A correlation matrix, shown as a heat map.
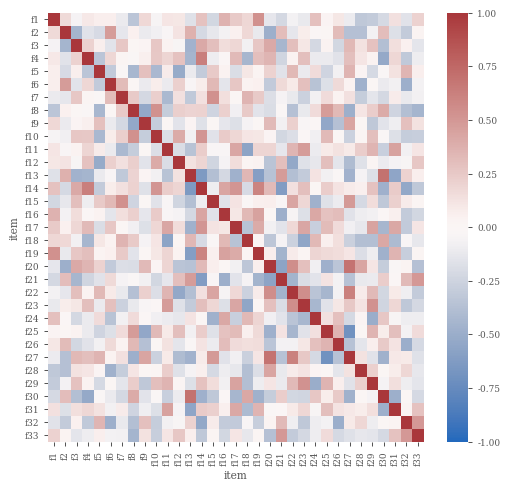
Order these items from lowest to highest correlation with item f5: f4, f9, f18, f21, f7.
f4, f21, f7, f18, f9
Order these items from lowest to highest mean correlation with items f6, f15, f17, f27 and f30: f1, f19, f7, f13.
f13, f1, f19, f7
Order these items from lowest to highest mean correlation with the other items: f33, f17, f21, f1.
f21, f33, f1, f17
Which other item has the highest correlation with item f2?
f6
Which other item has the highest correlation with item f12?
f10
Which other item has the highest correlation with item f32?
f33
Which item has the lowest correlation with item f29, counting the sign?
f24
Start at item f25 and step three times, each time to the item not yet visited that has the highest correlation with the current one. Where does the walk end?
f14
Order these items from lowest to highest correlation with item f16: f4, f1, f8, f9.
f9, f4, f8, f1
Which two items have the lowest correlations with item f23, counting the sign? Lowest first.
f18, f24
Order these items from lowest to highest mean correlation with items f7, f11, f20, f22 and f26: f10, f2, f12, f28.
f12, f2, f10, f28
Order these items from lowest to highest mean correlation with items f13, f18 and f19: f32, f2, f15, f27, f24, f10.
f27, f15, f32, f10, f2, f24
